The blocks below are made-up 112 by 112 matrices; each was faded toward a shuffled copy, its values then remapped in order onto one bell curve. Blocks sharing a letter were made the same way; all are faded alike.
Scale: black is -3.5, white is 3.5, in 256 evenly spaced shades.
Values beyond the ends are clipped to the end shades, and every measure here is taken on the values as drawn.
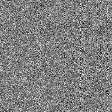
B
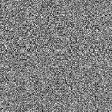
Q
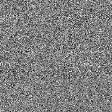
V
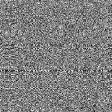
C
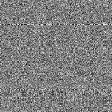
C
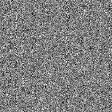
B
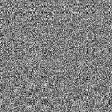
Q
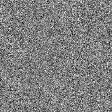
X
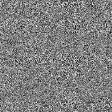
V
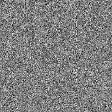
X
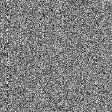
B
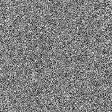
X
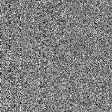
B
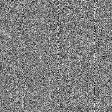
B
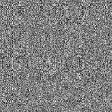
Q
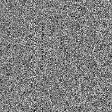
B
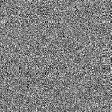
Q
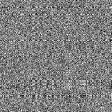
C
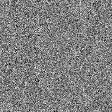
X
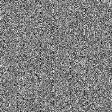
B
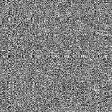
Q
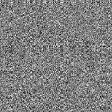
Q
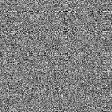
C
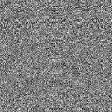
Q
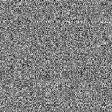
Q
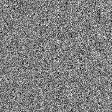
X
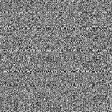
C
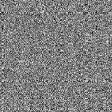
C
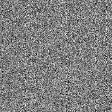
B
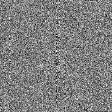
B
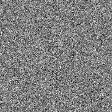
X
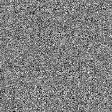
V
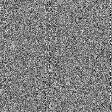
B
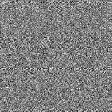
C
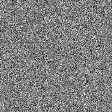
X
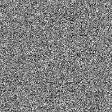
V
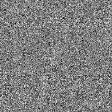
V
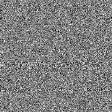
V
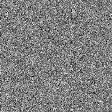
X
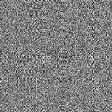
Q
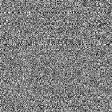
C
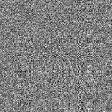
Q
